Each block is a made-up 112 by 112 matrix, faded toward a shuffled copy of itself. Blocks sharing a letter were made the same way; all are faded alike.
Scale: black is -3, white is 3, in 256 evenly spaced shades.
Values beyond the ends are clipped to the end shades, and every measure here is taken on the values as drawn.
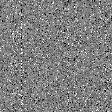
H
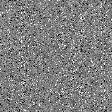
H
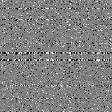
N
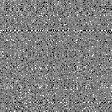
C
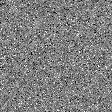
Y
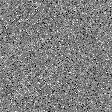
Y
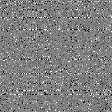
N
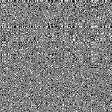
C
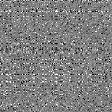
C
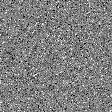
Y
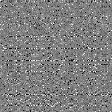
N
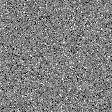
Y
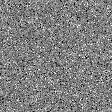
Y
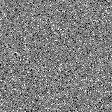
Y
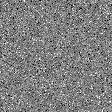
Y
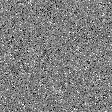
Y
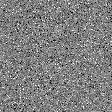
Y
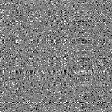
C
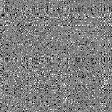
C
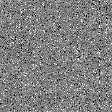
H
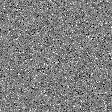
Y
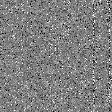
H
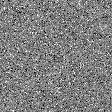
Y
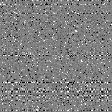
N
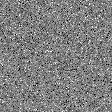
Y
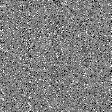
H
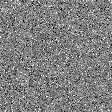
Y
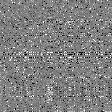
N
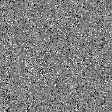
H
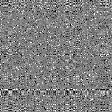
C
